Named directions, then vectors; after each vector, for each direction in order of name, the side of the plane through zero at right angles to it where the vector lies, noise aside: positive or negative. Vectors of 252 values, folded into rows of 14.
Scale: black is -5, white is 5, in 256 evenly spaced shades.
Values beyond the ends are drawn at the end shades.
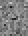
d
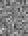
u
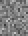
positive, positive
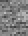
positive, positive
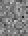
positive, positive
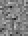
positive, negative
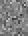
positive, positive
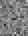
positive, positive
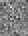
negative, negative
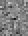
positive, negative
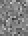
positive, positive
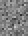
positive, negative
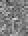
negative, positive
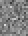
negative, negative
